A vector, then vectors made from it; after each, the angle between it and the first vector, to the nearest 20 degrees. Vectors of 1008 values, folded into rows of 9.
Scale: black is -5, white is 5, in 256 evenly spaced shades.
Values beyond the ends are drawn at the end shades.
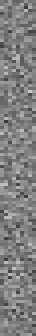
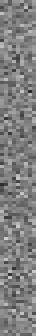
160 degrees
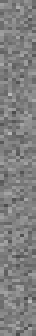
80 degrees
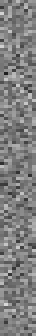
140 degrees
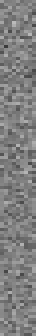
100 degrees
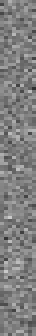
60 degrees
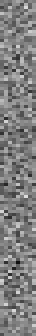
160 degrees
